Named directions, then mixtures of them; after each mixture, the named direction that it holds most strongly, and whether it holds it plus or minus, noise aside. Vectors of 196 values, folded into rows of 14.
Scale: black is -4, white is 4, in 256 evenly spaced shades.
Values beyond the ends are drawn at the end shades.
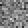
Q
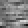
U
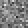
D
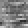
U, minus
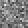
D, plus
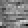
U, plus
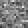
D, plus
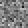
Q, minus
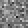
D, plus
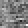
U, minus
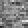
U, plus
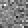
D, plus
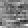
U, minus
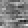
U, minus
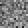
Q, plus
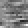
U, minus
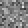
Q, plus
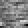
U, plus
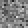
D, minus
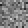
Q, plus
